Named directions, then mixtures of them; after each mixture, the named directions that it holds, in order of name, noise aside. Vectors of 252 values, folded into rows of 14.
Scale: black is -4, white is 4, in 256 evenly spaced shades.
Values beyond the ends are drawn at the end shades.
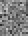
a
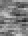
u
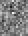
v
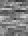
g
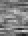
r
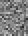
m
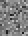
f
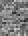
m, u, v.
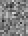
v.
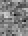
m, u, v.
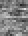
g, u.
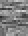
g.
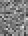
m.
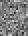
f, m, r.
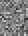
m.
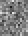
a, v.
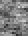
u.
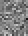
m.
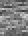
g, r.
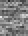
g, m.
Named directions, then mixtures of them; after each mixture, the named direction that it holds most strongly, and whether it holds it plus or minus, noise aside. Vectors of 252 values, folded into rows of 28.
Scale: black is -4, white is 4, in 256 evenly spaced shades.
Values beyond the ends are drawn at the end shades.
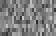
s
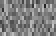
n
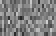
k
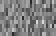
s, minus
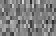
n, minus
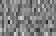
k, minus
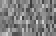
s, minus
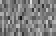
k, plus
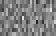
s, plus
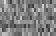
s, minus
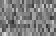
n, plus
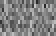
n, plus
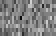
s, plus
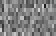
n, plus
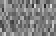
n, plus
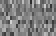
n, minus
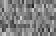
n, plus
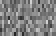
k, plus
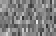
s, minus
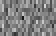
n, minus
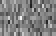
k, minus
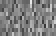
s, plus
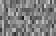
k, plus
